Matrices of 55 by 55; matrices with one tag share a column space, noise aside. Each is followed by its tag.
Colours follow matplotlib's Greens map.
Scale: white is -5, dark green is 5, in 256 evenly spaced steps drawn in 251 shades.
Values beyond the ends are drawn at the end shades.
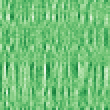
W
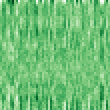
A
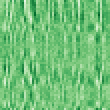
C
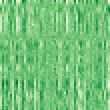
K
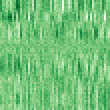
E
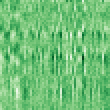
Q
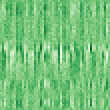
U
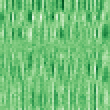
E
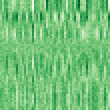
E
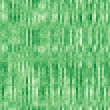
W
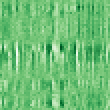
U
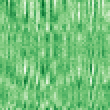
C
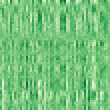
K
